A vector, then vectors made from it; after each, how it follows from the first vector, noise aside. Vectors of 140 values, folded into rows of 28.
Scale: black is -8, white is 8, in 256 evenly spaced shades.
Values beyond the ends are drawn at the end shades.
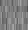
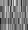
reversed, scaled up.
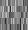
wrapped around, scaled up.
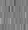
reversed, negated, partly zeroed.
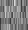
reversed, scaled up.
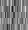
reversed, negated, scaled up.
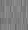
reversed, shrunk.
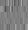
reversed, negated, partly zeroed.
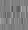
reversed, negated, partly zeroed.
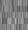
copied.
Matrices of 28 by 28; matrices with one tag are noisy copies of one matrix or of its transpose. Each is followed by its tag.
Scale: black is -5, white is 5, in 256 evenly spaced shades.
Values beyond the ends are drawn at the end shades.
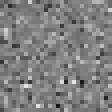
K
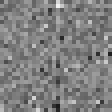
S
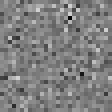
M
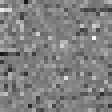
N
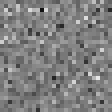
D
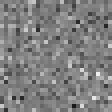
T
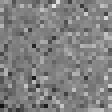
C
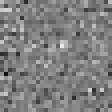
N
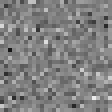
T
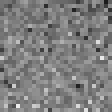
C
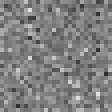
T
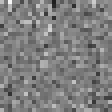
N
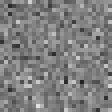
K
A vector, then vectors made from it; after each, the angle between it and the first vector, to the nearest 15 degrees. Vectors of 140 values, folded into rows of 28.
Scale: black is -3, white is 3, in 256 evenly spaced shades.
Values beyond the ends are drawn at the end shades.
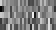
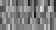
60 degrees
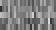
30 degrees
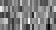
135 degrees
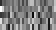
165 degrees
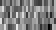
120 degrees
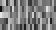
45 degrees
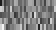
135 degrees
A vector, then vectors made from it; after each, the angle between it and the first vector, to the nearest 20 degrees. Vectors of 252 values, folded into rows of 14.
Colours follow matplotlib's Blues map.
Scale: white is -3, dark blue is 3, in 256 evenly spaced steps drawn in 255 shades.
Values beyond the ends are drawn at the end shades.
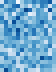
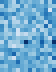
120 degrees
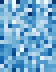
140 degrees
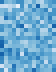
120 degrees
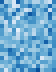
160 degrees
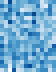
100 degrees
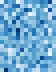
20 degrees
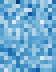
160 degrees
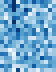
40 degrees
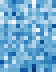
100 degrees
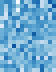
60 degrees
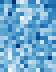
80 degrees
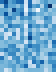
120 degrees
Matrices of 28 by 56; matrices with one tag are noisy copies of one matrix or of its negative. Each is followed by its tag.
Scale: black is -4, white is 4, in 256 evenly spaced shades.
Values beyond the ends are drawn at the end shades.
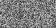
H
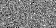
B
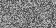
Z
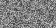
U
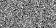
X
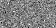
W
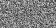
B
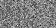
W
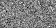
W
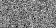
H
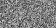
H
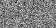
U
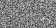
B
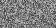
U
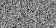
U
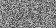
H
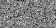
X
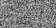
X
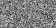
U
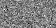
X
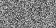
H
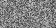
X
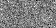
H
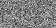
Z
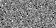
W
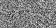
B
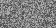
Z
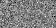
U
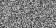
W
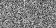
W
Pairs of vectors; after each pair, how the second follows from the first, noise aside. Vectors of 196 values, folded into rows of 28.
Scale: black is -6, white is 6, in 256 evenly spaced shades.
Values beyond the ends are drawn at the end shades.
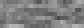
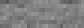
reversed, negated, shrunk.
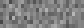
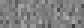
reversed, partly zeroed.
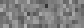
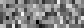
reversed, scaled up.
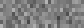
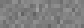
wrapped around, shrunk.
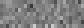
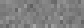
shrunk.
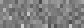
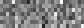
reversed, scaled up.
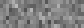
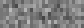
negated.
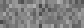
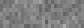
wrapped around, shrunk.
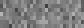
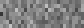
negated.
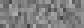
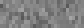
wrapped around, shrunk.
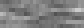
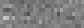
reversed, partly zeroed.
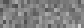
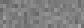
shrunk.
